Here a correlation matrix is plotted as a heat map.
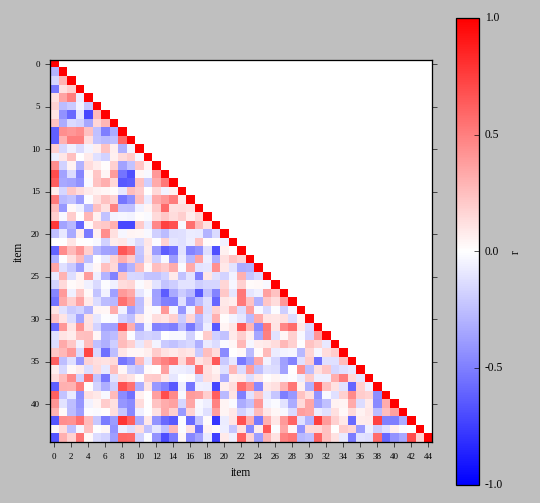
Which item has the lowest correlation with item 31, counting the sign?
19
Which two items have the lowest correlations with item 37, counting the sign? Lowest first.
6, 20
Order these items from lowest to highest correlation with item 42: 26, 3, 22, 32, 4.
26, 4, 32, 3, 22
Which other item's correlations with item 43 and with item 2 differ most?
25
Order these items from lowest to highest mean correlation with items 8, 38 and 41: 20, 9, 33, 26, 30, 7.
7, 30, 20, 26, 33, 9
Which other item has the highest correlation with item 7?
17
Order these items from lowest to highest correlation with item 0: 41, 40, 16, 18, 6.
6, 18, 41, 40, 16
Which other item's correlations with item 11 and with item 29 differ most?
9
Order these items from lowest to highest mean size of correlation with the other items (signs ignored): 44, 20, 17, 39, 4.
20, 4, 17, 39, 44
